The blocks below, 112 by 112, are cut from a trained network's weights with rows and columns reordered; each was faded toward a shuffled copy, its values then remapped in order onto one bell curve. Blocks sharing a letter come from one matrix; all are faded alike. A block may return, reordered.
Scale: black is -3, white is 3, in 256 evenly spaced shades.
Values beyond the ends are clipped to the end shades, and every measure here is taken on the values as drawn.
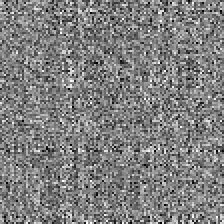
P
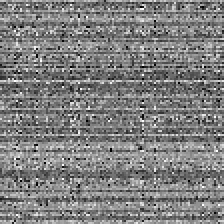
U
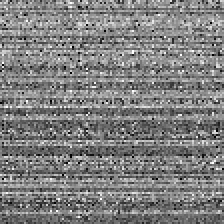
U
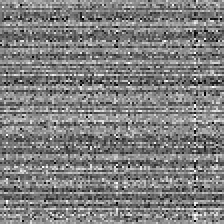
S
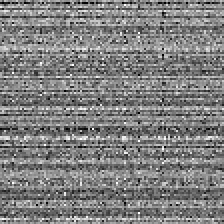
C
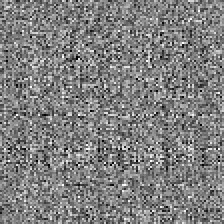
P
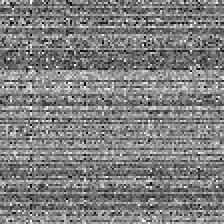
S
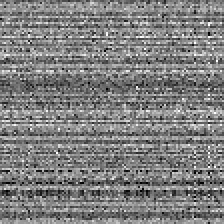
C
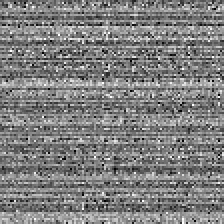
U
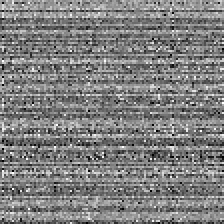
S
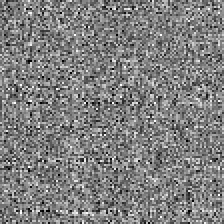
P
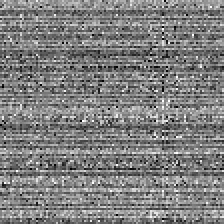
S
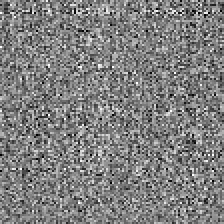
P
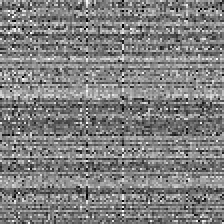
U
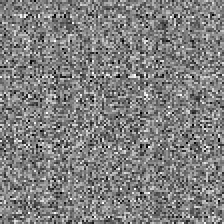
P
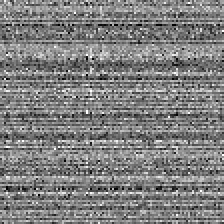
C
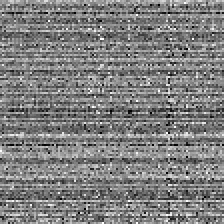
S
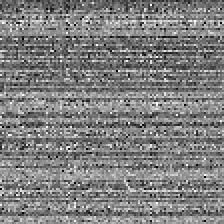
U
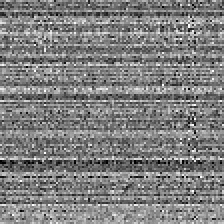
C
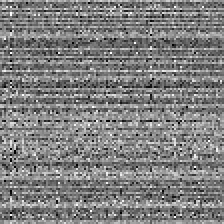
S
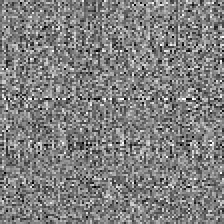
P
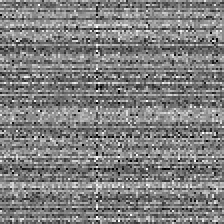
S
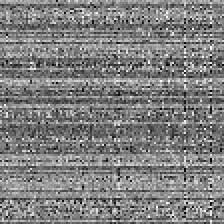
U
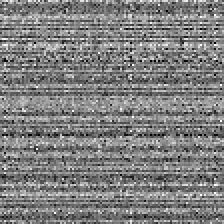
C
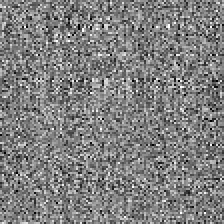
P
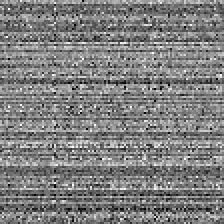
S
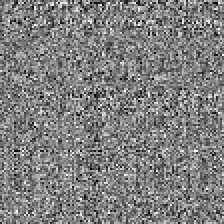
P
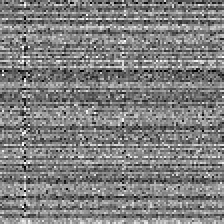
C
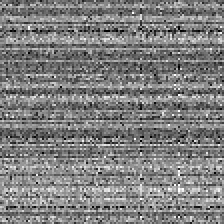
C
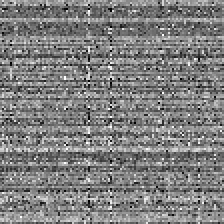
U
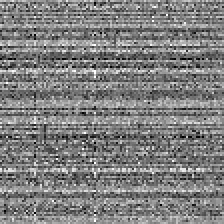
C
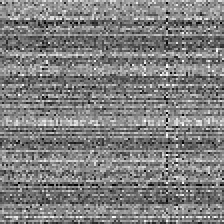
C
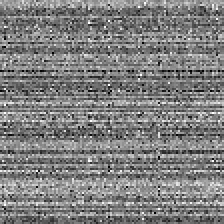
C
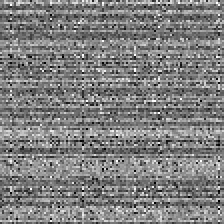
U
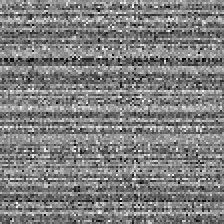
S
